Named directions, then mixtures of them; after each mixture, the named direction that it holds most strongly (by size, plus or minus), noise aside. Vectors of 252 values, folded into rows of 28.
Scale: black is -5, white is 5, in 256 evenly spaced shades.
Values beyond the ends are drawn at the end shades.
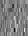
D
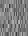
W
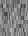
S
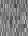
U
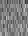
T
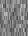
S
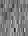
D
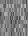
S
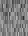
S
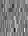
D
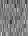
U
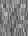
S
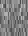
S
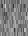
S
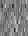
D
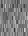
D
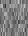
S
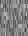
S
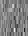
D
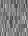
U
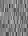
W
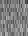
T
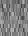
S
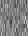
U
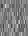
W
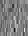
D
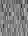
T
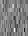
D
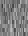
S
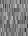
U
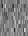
D
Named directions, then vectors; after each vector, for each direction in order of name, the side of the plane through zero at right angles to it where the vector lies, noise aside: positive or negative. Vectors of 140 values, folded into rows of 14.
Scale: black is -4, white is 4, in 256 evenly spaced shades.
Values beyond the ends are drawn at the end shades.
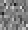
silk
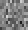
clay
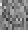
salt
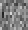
negative, positive, positive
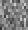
positive, positive, negative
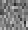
negative, negative, positive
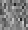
negative, negative, positive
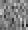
positive, positive, negative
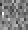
negative, negative, negative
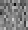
negative, negative, positive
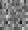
positive, negative, positive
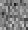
negative, positive, positive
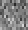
negative, negative, positive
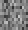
negative, positive, negative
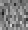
negative, positive, positive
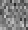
negative, negative, positive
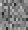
negative, positive, positive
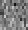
negative, negative, positive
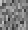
positive, positive, positive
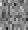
negative, positive, positive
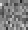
negative, positive, positive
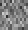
negative, negative, negative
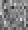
positive, positive, negative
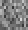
positive, positive, negative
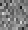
negative, negative, negative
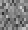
positive, positive, positive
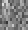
positive, negative, positive
